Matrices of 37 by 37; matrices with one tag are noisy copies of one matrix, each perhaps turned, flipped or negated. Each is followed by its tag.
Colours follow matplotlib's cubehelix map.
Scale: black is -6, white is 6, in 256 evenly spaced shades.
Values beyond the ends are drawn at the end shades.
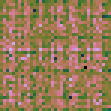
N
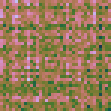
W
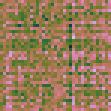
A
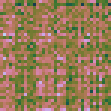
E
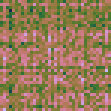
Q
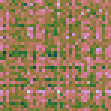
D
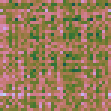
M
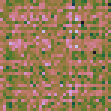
A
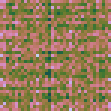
N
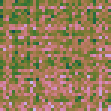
W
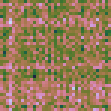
Q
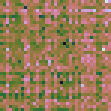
W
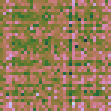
A
